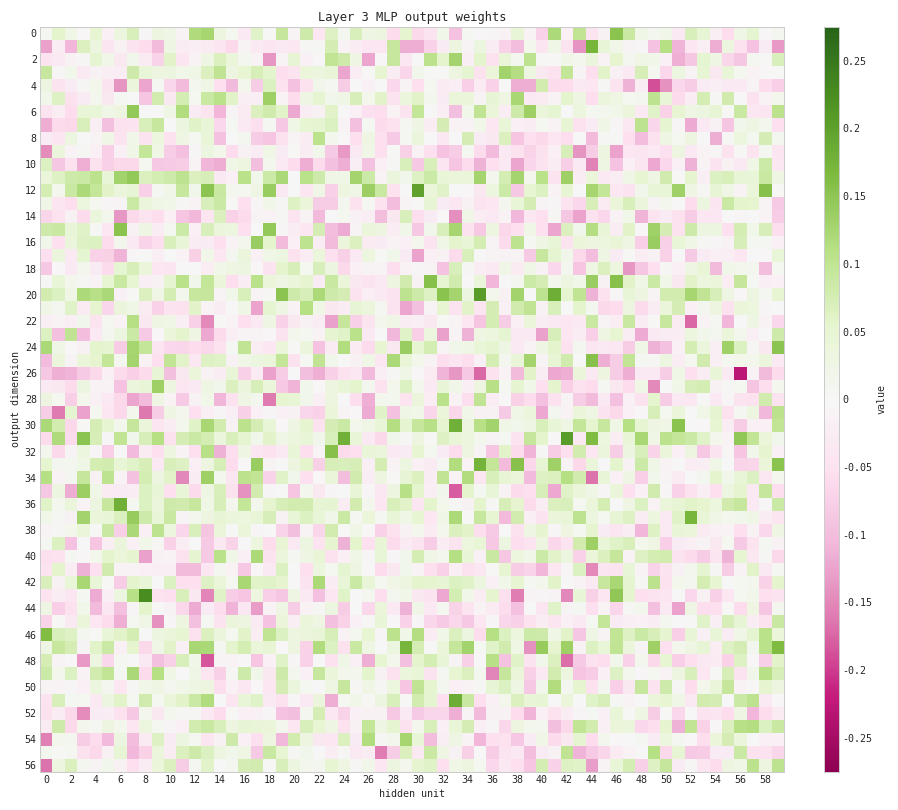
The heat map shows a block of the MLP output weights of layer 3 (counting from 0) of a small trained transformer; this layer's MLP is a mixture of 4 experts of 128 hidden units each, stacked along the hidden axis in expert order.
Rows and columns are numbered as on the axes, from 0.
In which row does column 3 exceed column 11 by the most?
34
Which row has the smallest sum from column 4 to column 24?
10
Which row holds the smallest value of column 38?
43
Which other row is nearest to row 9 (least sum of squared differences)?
17
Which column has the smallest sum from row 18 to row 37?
26
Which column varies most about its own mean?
44
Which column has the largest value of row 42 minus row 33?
22
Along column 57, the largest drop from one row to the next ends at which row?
52
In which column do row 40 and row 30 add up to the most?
33
